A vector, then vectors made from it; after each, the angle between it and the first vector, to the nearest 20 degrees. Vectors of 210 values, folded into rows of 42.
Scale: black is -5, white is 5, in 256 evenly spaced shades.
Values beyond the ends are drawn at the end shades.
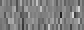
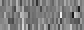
160 degrees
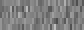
80 degrees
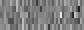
160 degrees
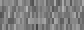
100 degrees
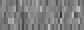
20 degrees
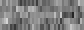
120 degrees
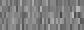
40 degrees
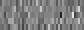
20 degrees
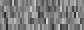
80 degrees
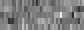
140 degrees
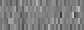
20 degrees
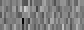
60 degrees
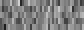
100 degrees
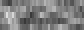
80 degrees
